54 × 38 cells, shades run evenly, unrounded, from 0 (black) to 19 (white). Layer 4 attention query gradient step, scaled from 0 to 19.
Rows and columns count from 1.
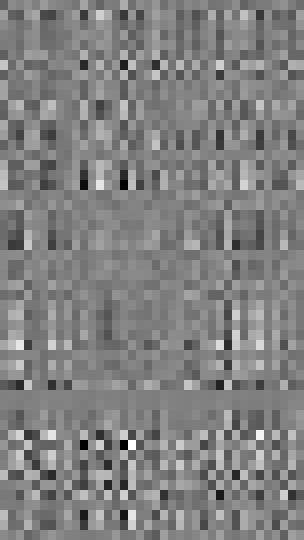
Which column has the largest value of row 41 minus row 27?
30
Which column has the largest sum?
13
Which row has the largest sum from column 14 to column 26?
39
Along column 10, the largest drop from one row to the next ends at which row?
49
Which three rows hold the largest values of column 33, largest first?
44, 35, 46
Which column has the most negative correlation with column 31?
6
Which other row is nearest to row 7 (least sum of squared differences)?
18
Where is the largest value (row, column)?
45, 17
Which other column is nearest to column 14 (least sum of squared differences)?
5
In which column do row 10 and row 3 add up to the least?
16
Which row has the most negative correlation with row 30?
26
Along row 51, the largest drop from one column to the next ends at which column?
21
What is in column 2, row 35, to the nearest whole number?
14
